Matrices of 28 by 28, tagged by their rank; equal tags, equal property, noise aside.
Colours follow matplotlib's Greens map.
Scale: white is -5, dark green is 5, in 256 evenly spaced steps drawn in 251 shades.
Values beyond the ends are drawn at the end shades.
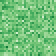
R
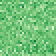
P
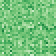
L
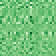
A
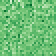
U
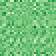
A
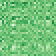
A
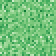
U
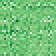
L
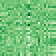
A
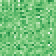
P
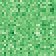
P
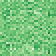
L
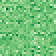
L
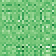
A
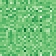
R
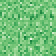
L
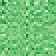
A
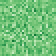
R
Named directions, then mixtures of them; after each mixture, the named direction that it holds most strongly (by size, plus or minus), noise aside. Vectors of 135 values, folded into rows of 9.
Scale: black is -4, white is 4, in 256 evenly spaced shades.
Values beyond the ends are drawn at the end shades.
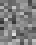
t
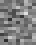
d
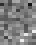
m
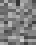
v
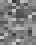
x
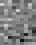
m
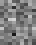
t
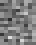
d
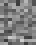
v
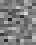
d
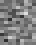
d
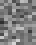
x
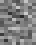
d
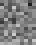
t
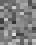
t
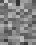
v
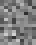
t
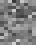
x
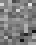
m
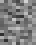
d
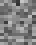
v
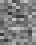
x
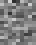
x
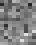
m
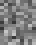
t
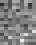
m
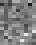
m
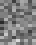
t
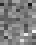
m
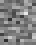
d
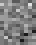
m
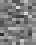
d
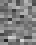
d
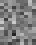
t
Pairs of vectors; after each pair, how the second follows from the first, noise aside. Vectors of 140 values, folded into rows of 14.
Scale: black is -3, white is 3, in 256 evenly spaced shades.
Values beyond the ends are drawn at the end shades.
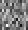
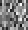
reversed.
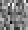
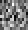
wrapped around, negated.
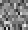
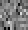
partly zeroed.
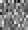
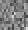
reversed, shrunk.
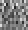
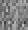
wrapped around, negated, shrunk.
